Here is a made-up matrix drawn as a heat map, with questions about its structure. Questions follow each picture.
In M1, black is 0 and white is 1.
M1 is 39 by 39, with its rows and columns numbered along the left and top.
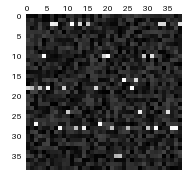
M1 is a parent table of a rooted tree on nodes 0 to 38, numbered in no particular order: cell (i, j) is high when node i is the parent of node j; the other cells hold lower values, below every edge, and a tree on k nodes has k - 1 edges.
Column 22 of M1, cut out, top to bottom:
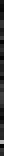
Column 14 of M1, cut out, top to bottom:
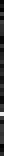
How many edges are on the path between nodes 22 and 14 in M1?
4
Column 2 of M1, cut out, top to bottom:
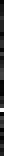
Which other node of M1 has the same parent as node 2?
18
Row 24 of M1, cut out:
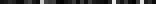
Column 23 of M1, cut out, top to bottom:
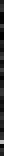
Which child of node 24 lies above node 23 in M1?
35
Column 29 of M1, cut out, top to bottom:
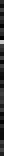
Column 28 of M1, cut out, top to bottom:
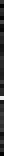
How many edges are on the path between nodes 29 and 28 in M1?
3
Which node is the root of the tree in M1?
16
